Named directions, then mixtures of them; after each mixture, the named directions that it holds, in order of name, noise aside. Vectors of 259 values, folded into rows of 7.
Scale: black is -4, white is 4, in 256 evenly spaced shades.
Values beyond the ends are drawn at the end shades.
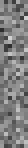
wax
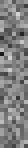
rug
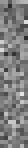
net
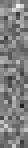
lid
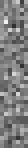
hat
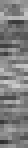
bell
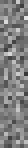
hat, wax.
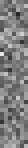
rug.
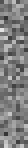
wax.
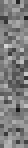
bell, hat, wax.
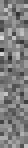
net, rug.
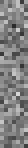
hat, lid, rug.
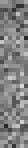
lid, net.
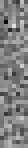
hat.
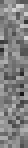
lid, net, wax.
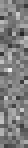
rug.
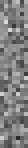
hat.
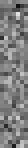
lid, rug.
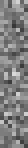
hat, lid, net.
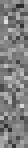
hat, lid.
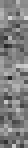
bell, lid, wax.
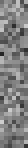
hat, lid, rug.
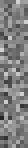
lid, net, wax.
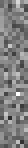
hat, lid, net.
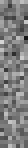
net.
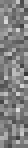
hat, wax.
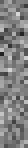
rug.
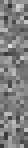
lid, net, wax.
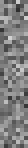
wax.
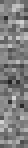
bell, lid.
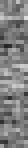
bell, wax.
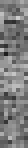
bell, net.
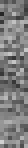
bell, wax.
